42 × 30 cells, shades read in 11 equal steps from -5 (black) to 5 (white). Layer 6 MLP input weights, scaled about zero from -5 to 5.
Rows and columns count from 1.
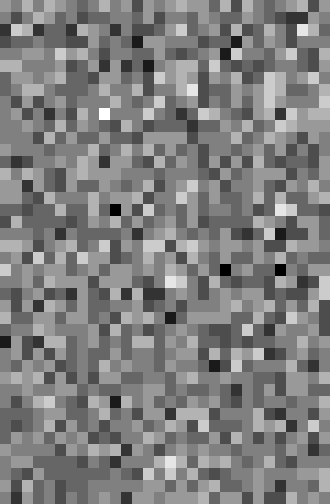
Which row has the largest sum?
21
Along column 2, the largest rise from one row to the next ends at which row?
3
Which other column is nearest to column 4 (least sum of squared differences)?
23
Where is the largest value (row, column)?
10, 10
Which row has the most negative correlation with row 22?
41
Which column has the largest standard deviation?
26
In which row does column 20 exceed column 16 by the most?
27
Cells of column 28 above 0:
14
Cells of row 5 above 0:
11
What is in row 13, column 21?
0
